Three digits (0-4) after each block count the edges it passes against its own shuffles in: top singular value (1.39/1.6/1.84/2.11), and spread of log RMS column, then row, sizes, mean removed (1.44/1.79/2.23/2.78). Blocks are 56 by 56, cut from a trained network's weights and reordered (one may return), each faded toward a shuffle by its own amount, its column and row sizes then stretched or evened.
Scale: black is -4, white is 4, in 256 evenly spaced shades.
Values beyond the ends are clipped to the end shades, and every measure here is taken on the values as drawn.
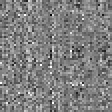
2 3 1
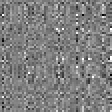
4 4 2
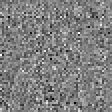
0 2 1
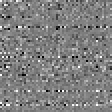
2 2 4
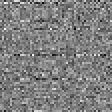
4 0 3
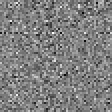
2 1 1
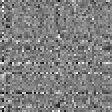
4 2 3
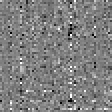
1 3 2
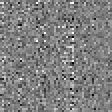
2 3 1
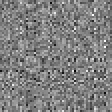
4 3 1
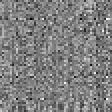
4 2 2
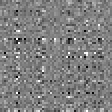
4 3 3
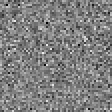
0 1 3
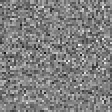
2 0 1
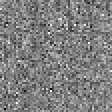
1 1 0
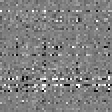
3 2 4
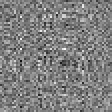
4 2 1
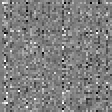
0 4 2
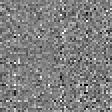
3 3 2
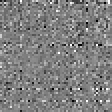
1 4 3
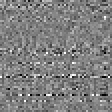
4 0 4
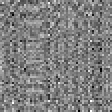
4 2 2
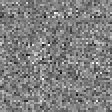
0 1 3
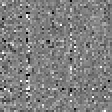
0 3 1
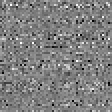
1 1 4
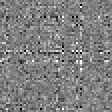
3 3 2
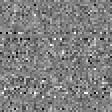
0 1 4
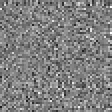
3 1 0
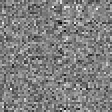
3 2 1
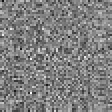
4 1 1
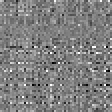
3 1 4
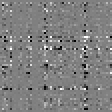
1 4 4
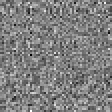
3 1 1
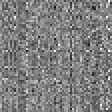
3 3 1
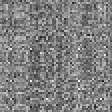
3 0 2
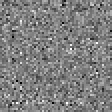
0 1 1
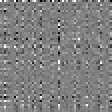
4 4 3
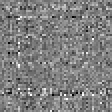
3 2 3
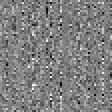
0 4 0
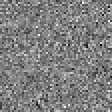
2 1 0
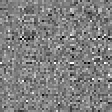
2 2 2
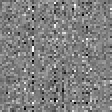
1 4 1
